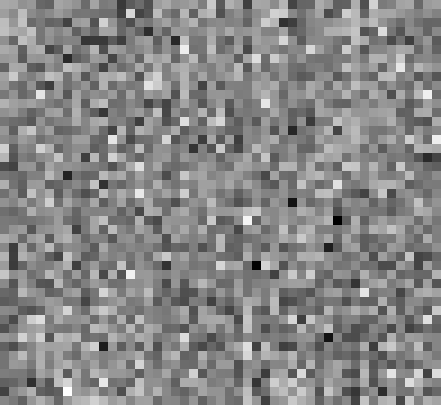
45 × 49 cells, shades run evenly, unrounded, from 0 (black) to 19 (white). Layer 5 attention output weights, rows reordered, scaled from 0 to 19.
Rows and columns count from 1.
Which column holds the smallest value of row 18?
48
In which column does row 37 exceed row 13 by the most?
12
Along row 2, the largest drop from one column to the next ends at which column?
16
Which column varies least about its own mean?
26
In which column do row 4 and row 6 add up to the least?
41
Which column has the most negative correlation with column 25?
19
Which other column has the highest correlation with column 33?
35
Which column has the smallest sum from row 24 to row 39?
2
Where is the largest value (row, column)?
44, 8
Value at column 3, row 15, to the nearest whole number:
13
